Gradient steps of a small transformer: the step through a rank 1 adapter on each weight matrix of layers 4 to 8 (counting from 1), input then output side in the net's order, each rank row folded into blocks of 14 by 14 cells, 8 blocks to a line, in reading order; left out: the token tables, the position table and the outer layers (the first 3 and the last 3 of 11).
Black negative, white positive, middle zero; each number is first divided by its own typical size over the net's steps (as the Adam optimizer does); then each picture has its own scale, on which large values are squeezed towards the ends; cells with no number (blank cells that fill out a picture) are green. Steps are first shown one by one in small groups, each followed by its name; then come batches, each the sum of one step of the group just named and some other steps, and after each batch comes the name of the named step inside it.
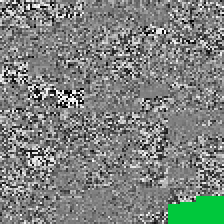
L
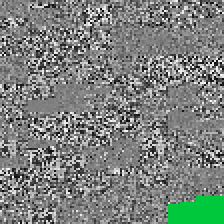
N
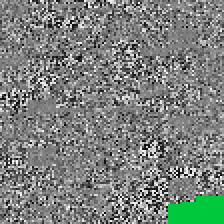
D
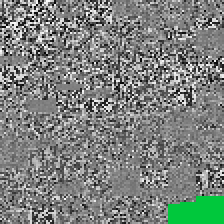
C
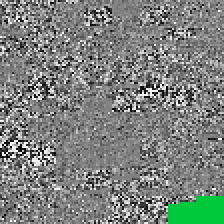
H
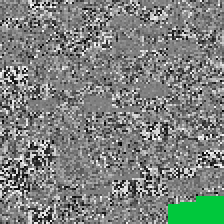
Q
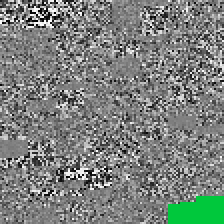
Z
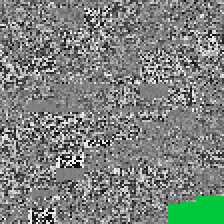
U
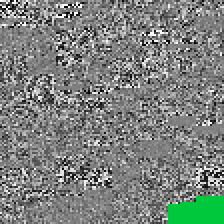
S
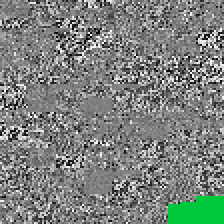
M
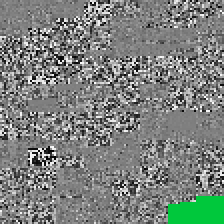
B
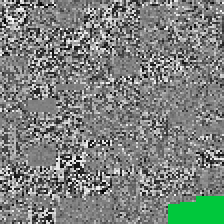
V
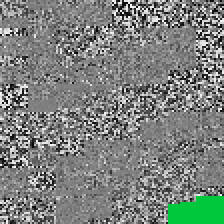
M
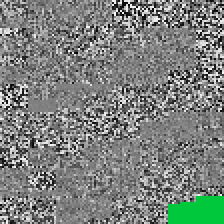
V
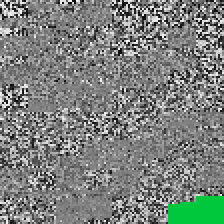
S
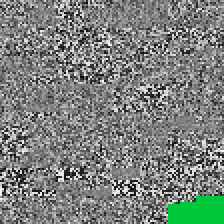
S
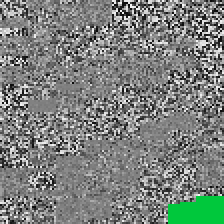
C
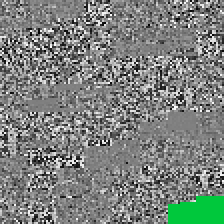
B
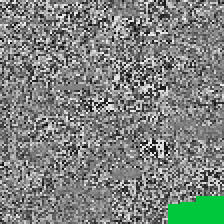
S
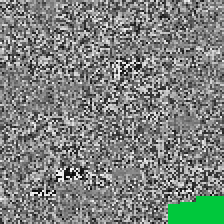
S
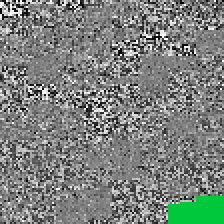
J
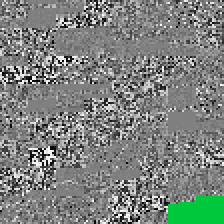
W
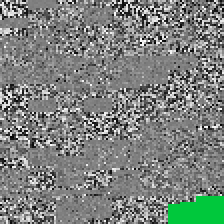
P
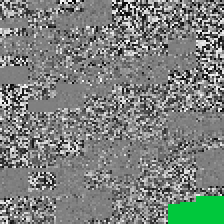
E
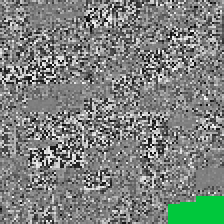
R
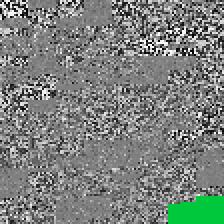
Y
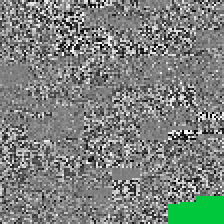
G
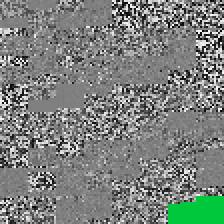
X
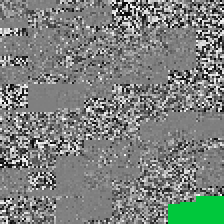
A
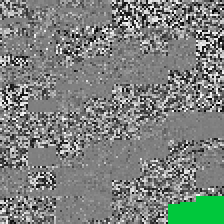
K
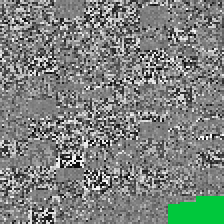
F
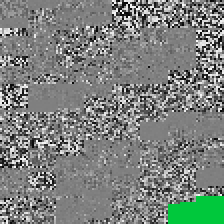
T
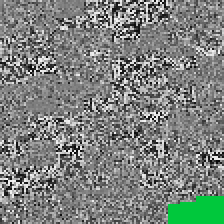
F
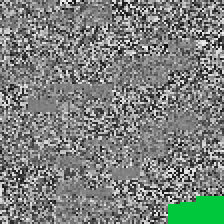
E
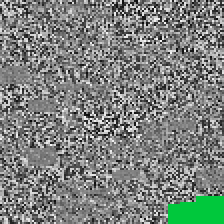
P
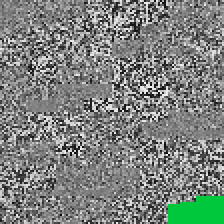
R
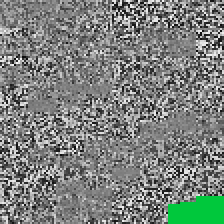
X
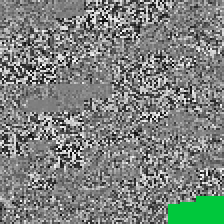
R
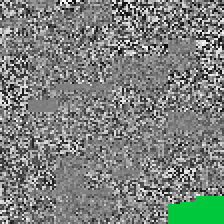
E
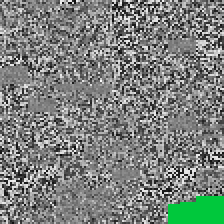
E
